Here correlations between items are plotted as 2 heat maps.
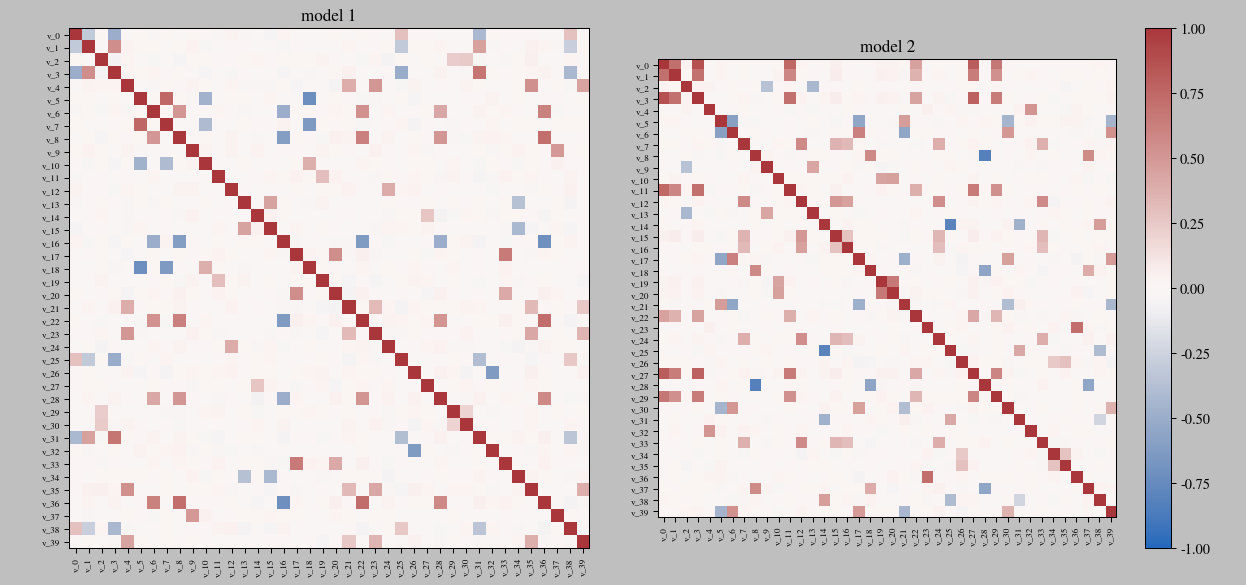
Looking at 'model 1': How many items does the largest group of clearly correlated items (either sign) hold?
6
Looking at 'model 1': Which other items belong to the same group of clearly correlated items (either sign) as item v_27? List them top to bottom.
v_14
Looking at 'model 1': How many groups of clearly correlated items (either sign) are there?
12
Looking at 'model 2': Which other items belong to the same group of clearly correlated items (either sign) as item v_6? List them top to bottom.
v_5, v_17, v_21, v_30, v_39
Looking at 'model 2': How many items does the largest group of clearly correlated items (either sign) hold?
7
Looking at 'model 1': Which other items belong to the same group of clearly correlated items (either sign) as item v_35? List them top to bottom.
v_4, v_21, v_23, v_39
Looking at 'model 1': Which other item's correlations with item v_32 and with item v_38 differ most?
v_26
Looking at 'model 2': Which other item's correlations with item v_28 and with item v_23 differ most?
v_8
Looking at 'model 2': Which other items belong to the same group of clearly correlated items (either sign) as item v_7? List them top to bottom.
v_12, v_15, v_16, v_24, v_33
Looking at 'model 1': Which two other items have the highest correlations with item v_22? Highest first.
v_36, v_8
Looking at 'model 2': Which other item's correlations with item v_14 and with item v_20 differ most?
v_25
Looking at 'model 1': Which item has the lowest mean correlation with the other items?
v_16
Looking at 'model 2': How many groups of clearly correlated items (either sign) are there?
10
